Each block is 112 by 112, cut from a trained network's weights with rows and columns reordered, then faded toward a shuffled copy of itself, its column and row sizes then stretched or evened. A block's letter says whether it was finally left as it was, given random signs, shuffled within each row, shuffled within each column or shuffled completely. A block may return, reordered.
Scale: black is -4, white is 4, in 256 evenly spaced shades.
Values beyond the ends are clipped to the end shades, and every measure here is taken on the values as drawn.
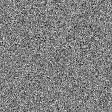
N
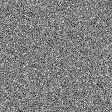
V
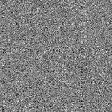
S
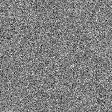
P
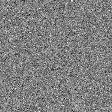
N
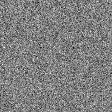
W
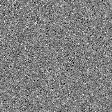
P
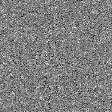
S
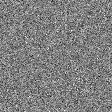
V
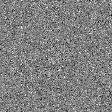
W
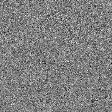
W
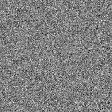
S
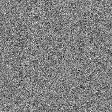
W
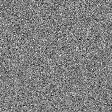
N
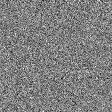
N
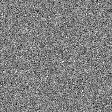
W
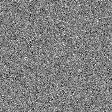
P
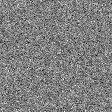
V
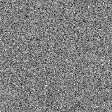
W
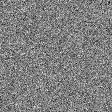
V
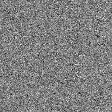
W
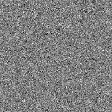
S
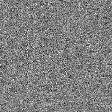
S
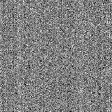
S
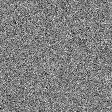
V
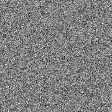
P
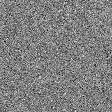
V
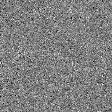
W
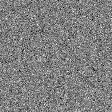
N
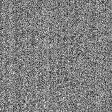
P
